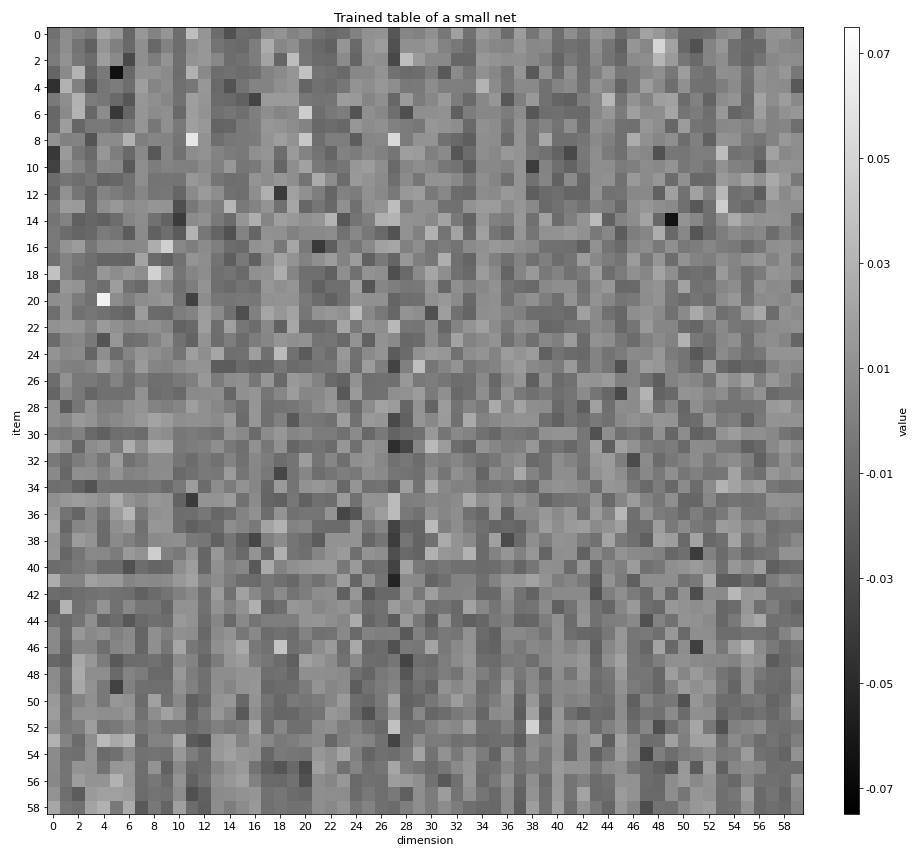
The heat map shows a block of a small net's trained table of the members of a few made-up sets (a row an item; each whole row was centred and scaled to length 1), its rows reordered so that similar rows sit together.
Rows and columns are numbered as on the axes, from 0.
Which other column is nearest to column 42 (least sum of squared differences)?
55
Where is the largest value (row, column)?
20, 4
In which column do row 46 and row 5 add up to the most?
18
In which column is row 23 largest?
50
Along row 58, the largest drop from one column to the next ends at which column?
7
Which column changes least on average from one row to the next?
12
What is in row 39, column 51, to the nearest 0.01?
-0.04
